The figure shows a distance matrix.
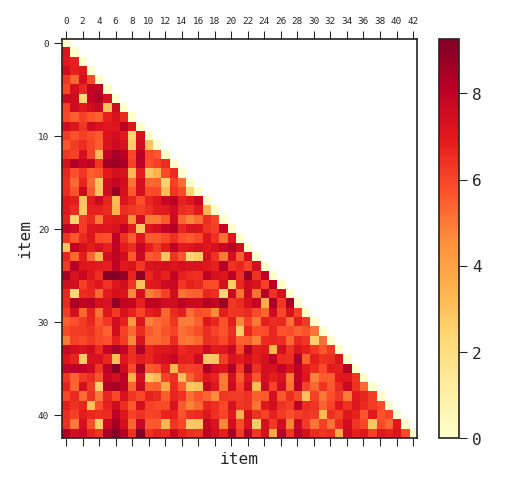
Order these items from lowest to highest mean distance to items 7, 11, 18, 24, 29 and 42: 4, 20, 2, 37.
2, 4, 37, 20
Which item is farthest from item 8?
28
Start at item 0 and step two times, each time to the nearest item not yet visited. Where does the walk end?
32
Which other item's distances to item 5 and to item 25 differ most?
7
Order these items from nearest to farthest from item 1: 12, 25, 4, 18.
4, 12, 18, 25
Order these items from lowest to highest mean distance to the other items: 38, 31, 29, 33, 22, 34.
31, 38, 29, 34, 33, 22
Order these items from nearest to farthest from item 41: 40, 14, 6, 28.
14, 40, 28, 6
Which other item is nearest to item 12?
15
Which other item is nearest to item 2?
6
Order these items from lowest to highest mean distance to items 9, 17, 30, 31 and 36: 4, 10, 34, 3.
10, 34, 4, 3
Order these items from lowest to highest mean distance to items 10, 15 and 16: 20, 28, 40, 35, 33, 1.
1, 35, 40, 33, 20, 28
